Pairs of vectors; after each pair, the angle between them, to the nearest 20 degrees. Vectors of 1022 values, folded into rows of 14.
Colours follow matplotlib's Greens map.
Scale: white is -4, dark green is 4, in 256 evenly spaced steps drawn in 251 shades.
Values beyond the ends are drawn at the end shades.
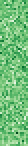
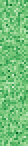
60 degrees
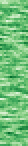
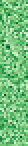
80 degrees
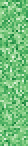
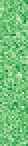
80 degrees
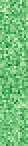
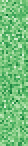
40 degrees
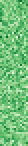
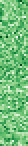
20 degrees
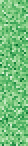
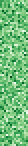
140 degrees
